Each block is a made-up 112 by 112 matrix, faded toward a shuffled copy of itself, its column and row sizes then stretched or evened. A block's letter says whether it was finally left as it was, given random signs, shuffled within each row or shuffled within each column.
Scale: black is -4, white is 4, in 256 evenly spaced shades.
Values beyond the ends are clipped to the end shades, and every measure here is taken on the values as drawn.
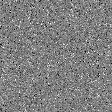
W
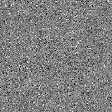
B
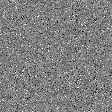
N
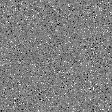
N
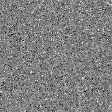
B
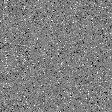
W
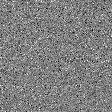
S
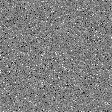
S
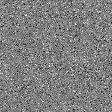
N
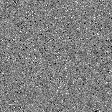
S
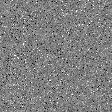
W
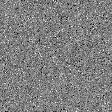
N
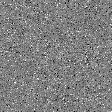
N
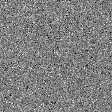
S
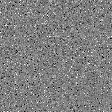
B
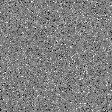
N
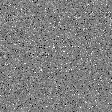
S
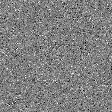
S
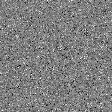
N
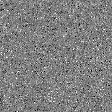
B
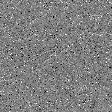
B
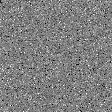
S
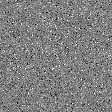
W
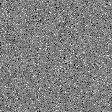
W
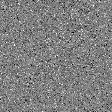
S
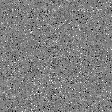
B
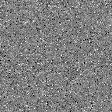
N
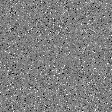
N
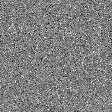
W
